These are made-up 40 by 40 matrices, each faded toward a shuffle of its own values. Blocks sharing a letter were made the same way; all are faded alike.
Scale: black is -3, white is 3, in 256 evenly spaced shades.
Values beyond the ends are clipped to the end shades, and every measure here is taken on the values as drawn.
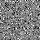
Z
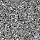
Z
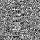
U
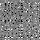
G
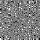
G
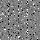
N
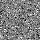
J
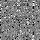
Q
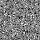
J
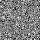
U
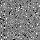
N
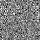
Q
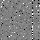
N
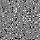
G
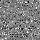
Z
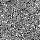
Z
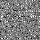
Z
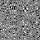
G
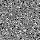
J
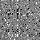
Q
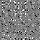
G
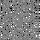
G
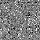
Q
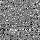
Z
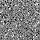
J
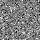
J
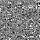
Q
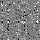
G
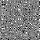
G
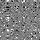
G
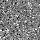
J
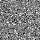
Z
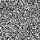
U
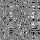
G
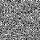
U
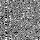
Q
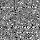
Z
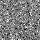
Z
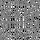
G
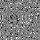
G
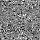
Z
